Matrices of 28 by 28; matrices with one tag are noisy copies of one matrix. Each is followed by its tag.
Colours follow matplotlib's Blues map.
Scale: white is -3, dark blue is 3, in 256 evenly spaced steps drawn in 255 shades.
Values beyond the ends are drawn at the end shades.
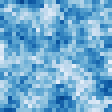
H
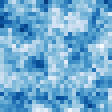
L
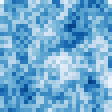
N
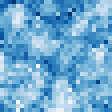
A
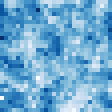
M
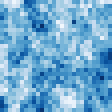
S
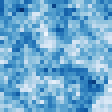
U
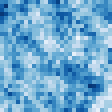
U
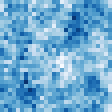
N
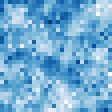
A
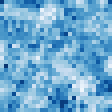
H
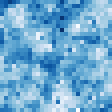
A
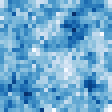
N
